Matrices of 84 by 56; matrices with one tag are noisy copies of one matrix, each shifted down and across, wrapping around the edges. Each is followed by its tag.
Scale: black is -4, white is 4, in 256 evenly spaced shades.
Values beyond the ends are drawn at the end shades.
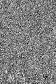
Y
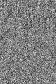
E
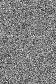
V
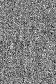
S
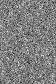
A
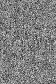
E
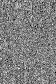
Y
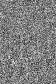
Y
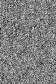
E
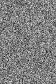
A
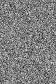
A
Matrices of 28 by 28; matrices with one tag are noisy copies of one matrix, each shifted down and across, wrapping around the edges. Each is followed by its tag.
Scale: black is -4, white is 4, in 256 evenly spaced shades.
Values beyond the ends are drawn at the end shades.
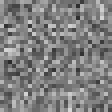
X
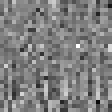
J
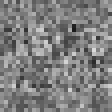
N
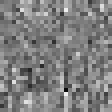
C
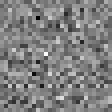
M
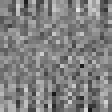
J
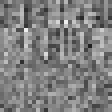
C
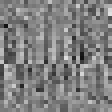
J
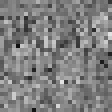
N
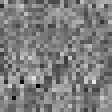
N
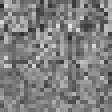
N
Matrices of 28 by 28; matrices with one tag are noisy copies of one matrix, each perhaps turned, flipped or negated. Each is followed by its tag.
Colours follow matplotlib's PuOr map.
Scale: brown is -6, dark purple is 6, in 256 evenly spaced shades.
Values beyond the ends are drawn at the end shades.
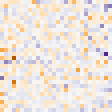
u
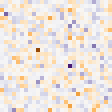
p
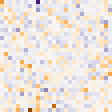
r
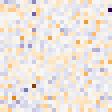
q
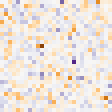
p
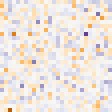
q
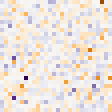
q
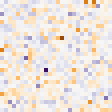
p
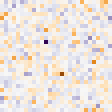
p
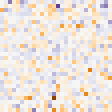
u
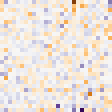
r
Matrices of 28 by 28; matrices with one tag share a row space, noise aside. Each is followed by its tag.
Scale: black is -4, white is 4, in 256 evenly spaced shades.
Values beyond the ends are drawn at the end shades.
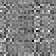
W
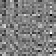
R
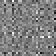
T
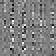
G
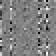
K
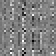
G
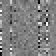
K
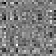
R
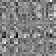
R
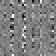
G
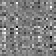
R
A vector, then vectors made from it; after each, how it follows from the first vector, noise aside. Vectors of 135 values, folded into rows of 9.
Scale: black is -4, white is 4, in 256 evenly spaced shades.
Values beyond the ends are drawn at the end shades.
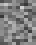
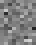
reversed, partly zeroed.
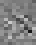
partly zeroed.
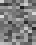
negated.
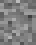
wrapped around, negated, shrunk.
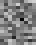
reversed, negated.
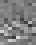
reversed, negated, partly zeroed.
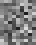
negated.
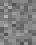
wrapped around, negated, shrunk.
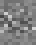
reversed, negated, partly zeroed.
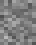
wrapped around, negated, shrunk.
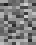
negated.
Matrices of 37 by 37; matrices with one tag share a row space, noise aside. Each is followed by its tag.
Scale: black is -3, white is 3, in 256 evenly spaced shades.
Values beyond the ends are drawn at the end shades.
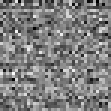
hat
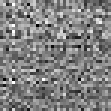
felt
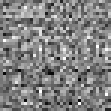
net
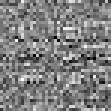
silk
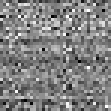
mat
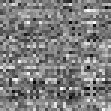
silk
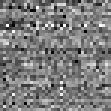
felt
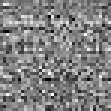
net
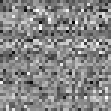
hat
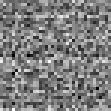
hat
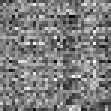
silk
